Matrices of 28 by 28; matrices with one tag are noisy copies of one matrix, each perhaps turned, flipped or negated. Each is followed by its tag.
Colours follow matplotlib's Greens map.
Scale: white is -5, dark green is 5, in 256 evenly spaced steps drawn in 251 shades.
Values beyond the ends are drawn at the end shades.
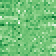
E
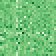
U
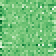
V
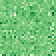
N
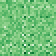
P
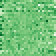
V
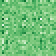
N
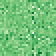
U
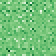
P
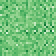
P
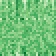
E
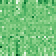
E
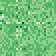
U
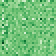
N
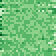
V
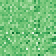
U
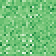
P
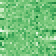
E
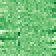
E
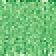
V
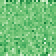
V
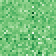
U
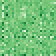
N
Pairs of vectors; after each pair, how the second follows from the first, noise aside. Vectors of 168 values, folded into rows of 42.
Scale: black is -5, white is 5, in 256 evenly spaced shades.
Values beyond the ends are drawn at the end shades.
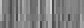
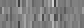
wrapped around, partly zeroed.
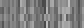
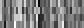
reversed, scaled up.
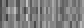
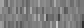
reversed, partly zeroed.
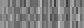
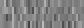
reversed, partly zeroed.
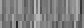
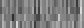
negated.
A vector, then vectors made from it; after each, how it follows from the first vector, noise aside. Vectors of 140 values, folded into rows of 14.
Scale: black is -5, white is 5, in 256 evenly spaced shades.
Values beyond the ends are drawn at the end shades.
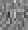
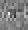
negated, partly zeroed.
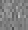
reversed, negated, shrunk.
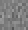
reversed, negated, shrunk.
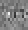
negated, partly zeroed.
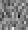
reversed.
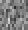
wrapped around, negated.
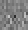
negated, partly zeroed.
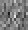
copied.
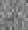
reversed, negated, shrunk.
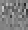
wrapped around, partly zeroed.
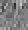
wrapped around, partly zeroed.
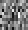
reversed, negated, scaled up.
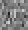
copied.
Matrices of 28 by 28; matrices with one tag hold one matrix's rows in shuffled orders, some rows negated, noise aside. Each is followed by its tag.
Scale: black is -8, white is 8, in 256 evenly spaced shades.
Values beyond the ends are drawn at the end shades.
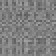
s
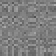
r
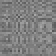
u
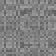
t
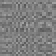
u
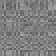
t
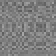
s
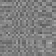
u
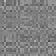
t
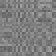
u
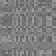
u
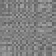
u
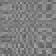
u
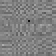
u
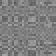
r
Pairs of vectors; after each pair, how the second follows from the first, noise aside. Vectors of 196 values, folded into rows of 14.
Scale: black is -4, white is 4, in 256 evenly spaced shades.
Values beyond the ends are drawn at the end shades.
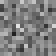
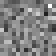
wrapped around.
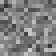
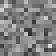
negated.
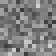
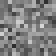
wrapped around.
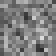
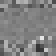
partly zeroed.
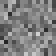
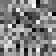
wrapped around, scaled up.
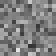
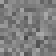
wrapped around, negated, shrunk.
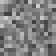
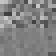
partly zeroed.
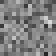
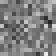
negated.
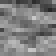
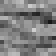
wrapped around.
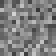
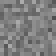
wrapped around, negated, shrunk.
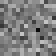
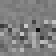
partly zeroed.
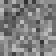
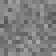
wrapped around, negated, shrunk.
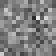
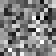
negated, scaled up.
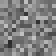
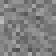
wrapped around, negated, shrunk.
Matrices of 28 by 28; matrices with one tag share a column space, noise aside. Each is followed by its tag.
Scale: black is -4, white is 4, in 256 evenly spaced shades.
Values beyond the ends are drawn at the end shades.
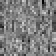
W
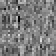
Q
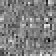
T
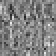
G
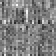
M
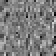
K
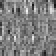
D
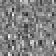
K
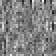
W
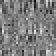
D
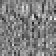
G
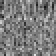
G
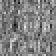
W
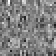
T
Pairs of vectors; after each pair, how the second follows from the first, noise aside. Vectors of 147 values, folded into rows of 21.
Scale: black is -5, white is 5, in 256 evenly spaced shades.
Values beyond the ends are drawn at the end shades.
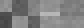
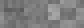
wrapped around, negated, shrunk.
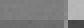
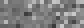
shuffled.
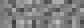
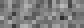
reversed.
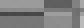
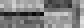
scaled up.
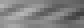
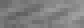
negated, shrunk.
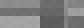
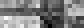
scaled up.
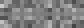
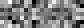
reversed, negated, scaled up.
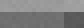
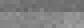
negated, shrunk.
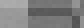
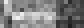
reversed, negated, scaled up.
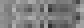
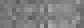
negated, shrunk.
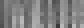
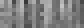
reversed.
